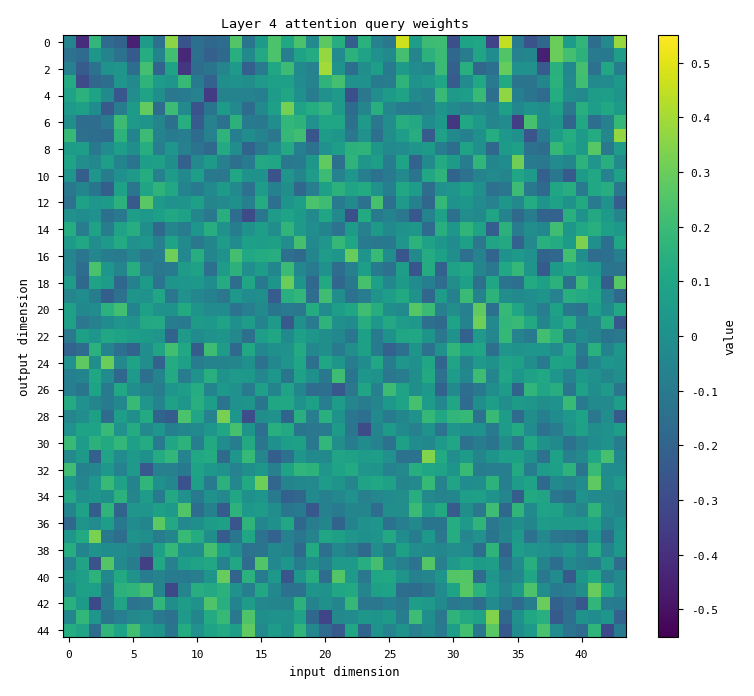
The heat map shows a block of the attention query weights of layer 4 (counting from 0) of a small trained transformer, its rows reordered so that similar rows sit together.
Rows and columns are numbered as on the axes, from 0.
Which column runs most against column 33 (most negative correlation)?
34
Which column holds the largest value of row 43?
33
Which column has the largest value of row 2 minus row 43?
20
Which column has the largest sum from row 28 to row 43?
41
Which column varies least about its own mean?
25
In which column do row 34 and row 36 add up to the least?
18
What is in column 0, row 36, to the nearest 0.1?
-0.2
